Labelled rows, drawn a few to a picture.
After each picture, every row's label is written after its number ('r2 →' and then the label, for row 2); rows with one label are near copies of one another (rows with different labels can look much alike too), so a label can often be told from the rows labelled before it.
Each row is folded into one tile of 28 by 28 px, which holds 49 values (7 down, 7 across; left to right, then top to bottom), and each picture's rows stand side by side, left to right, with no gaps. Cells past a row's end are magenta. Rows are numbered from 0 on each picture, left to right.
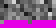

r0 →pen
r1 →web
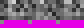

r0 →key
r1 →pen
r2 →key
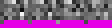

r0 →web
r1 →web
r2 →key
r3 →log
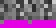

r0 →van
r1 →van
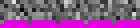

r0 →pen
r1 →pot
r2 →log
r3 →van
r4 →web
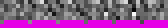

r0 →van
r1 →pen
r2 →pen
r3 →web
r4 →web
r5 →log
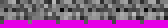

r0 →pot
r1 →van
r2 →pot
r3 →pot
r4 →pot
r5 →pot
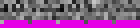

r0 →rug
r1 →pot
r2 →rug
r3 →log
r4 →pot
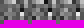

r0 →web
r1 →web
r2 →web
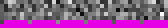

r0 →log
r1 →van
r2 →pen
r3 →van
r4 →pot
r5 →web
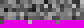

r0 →pot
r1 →rug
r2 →van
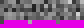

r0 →pot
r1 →rug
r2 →web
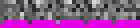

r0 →web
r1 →log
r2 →key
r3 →log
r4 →pot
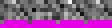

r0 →pen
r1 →pot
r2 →pen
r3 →pen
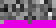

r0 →rug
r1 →web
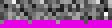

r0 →pen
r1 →pen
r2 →rug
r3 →web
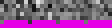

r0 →van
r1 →log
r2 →pot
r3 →pen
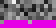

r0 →pen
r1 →rug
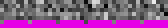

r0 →van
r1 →key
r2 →pot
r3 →log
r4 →van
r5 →pen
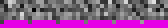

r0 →log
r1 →pot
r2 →pot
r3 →van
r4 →pen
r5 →key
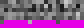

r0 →pot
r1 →rug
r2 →log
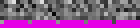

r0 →key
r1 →pen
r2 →key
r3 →van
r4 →pot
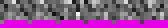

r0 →pen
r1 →pen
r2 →web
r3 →log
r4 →pen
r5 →log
